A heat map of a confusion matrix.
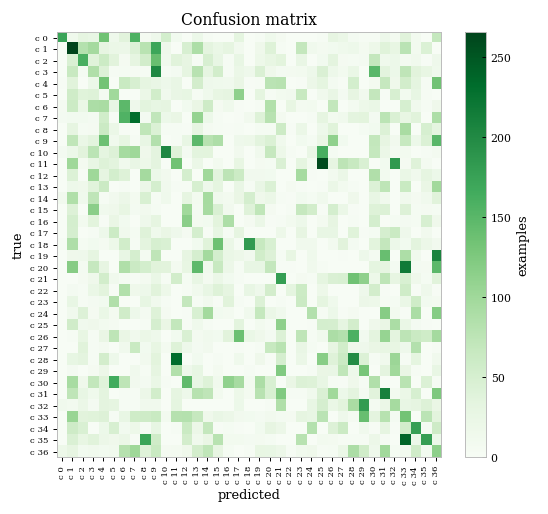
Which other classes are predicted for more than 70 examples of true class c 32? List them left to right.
c 21, c 28, c 29
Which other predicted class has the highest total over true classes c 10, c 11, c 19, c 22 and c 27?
c 25
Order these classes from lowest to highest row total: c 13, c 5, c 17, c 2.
c 17, c 13, c 5, c 2
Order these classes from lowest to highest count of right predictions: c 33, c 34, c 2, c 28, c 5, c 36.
c 5, c 36, c 33, c 2, c 34, c 28
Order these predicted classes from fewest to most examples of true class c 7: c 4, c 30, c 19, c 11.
c 30, c 11, c 19, c 4
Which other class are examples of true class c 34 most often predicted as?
c 24
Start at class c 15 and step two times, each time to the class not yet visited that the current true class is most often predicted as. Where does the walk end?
c 9
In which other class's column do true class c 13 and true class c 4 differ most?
c 21
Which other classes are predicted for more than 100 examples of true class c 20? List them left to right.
c 1, c 13, c 33, c 36
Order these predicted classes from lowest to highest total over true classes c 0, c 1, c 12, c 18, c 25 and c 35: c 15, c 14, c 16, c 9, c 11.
c 11, c 16, c 14, c 15, c 9
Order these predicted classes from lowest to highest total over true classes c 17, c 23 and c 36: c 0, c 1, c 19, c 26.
c 0, c 26, c 19, c 1
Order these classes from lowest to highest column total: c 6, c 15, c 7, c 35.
c 35, c 15, c 7, c 6
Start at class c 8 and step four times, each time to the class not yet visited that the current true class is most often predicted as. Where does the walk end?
c 28
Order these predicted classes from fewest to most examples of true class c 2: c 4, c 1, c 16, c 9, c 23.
c 16, c 23, c 1, c 4, c 9
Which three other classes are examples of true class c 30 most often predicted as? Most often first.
c 5, c 12, c 16
